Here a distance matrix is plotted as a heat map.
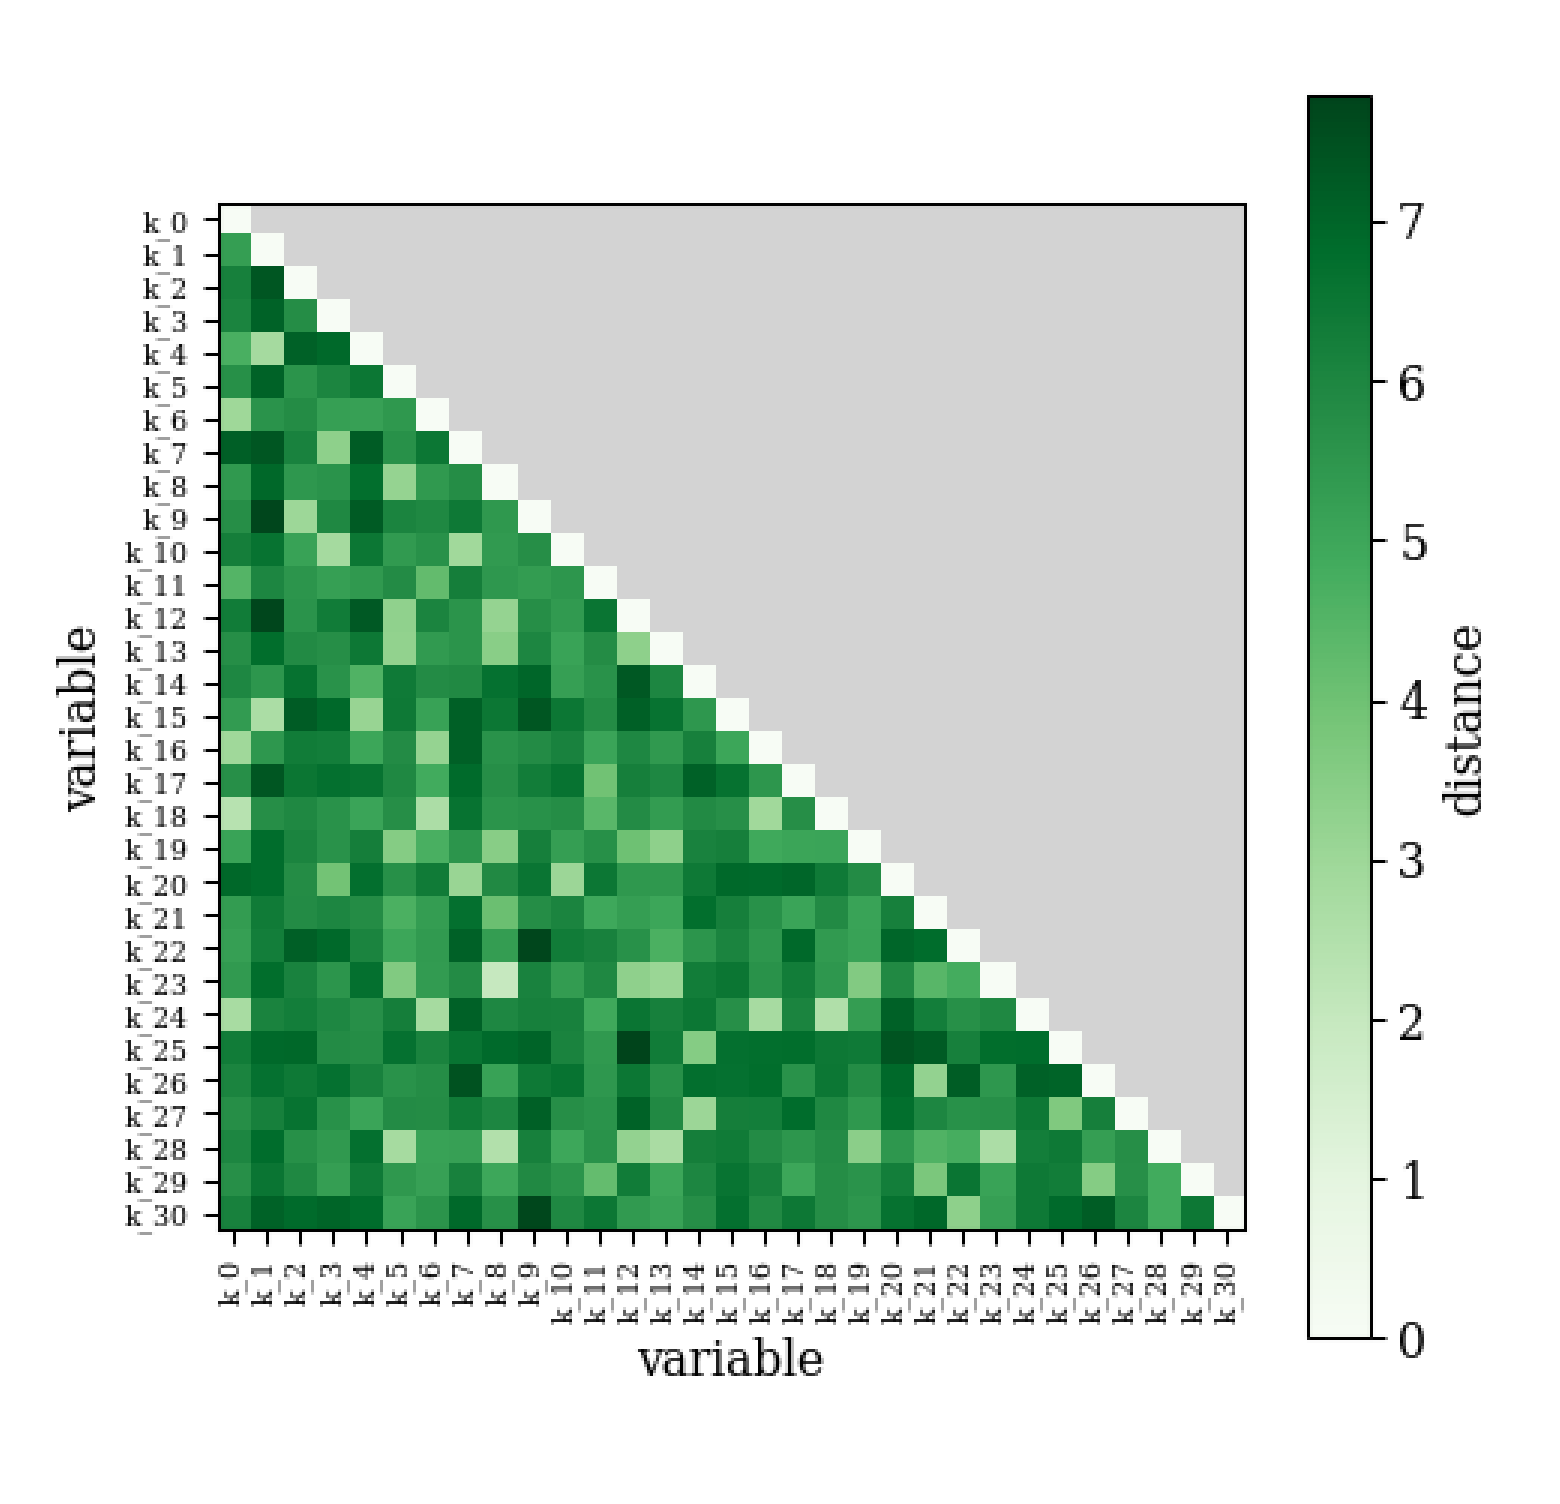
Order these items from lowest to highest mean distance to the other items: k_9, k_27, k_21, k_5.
k_5, k_21, k_27, k_9
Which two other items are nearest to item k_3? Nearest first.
k_10, k_7
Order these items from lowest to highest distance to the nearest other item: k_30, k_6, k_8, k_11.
k_8, k_6, k_30, k_11
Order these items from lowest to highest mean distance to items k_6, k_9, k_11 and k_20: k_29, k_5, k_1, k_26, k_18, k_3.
k_18, k_3, k_29, k_5, k_26, k_1
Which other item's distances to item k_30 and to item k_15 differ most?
k_1
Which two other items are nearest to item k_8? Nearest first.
k_23, k_28
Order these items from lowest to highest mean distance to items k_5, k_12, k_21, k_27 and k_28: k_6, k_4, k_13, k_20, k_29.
k_13, k_29, k_6, k_20, k_4
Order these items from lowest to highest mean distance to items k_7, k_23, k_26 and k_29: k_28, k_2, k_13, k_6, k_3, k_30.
k_28, k_13, k_3, k_6, k_2, k_30
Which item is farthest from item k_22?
k_9
